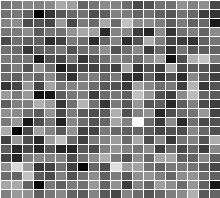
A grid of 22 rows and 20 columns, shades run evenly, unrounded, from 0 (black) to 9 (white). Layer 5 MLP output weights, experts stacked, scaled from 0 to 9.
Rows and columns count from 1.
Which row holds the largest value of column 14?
5
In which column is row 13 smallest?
15
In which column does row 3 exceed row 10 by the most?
12
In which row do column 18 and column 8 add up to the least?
19
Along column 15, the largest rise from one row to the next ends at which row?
18
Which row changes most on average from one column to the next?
14
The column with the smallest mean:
4
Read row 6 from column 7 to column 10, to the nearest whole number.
3 4 4 5
